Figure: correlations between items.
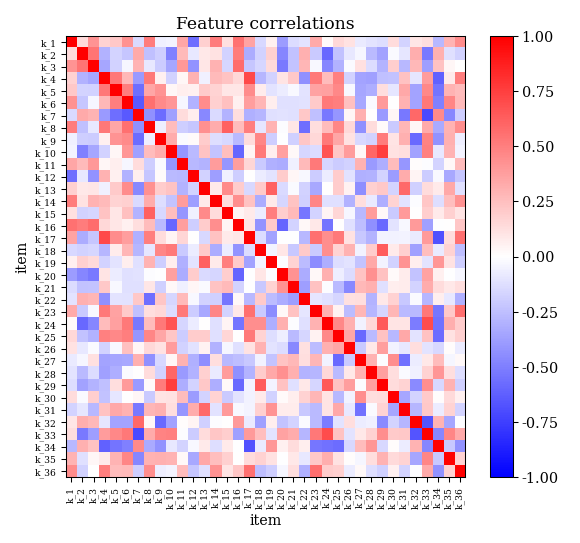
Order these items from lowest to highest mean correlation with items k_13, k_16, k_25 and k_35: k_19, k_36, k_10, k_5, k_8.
k_10, k_36, k_19, k_5, k_8
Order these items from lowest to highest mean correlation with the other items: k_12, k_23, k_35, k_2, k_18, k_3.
k_12, k_2, k_3, k_18, k_23, k_35
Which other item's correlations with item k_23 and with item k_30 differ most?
k_4
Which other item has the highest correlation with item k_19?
k_13
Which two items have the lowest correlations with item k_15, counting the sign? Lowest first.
k_22, k_11
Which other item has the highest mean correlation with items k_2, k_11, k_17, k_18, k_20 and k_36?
k_23
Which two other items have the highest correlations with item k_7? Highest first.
k_32, k_34
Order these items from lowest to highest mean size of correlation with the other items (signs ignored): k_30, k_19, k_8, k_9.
k_30, k_19, k_9, k_8
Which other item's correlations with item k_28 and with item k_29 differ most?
k_9
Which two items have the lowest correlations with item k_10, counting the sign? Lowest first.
k_16, k_2
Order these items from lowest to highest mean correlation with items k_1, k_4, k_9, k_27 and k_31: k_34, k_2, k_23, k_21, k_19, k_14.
k_34, k_2, k_19, k_21, k_14, k_23
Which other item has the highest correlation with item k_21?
k_20
